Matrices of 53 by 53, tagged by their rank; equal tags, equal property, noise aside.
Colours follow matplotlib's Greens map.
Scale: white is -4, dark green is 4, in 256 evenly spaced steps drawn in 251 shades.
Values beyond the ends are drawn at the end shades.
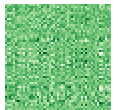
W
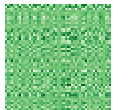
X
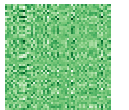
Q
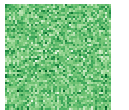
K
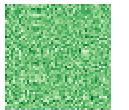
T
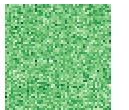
K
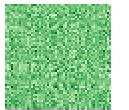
W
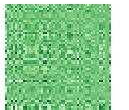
X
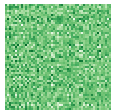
T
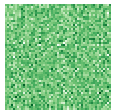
K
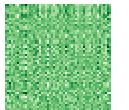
Q
